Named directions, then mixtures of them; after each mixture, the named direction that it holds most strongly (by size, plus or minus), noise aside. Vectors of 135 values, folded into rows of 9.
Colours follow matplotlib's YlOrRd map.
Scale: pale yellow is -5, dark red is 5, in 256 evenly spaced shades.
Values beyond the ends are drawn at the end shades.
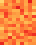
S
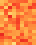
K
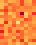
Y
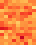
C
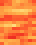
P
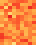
K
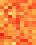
K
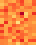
Y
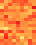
C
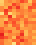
K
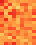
K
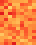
K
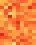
K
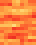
P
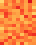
S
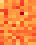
Y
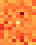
Y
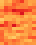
P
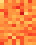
S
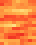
P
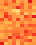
S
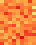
S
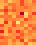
Y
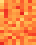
S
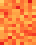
S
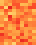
K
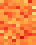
C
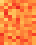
K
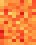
Y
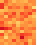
C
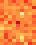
C
